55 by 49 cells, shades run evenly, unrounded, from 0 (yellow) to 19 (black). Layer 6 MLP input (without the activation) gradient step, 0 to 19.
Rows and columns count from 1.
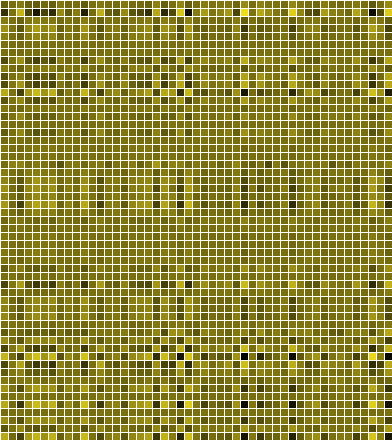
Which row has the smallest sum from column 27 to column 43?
2
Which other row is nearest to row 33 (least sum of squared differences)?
31
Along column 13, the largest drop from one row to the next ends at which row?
46
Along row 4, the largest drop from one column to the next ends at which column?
24
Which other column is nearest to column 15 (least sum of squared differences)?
39
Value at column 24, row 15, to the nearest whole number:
12
